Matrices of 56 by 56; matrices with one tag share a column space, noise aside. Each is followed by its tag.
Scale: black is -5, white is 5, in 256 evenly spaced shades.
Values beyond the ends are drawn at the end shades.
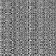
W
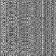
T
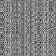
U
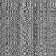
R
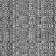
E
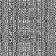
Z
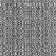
R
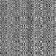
E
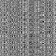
U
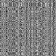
R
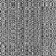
R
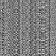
W
